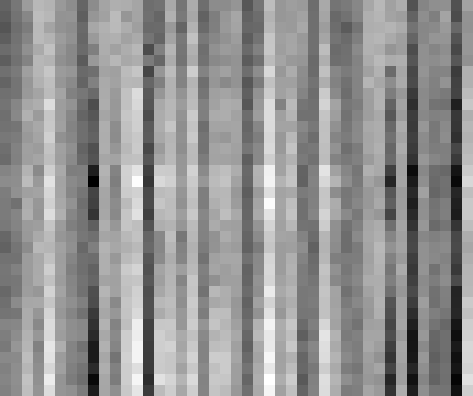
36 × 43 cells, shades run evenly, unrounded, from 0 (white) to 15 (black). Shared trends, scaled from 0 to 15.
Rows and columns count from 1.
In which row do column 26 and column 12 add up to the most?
2
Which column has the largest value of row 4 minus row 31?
15
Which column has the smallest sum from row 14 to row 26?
25
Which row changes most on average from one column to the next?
35
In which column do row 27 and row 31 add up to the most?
42
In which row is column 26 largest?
10
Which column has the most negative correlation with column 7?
12
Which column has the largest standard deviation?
9
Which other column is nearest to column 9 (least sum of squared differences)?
36
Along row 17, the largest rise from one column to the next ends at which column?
14
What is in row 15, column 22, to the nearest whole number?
6
